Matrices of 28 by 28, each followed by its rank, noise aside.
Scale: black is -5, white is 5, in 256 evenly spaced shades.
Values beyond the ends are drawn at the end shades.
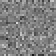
five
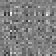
three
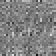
five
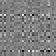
two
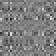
three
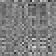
three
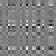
one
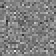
five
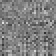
four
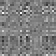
two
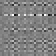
one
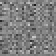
four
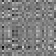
two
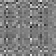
three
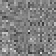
four
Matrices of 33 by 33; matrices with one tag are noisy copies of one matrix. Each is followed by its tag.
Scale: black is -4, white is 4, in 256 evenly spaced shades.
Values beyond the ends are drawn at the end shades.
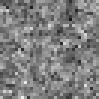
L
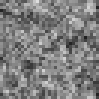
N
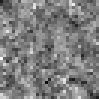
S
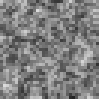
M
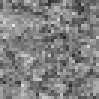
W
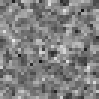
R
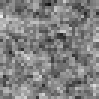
W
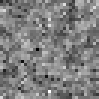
L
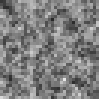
S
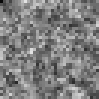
S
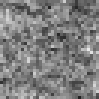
W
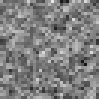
R
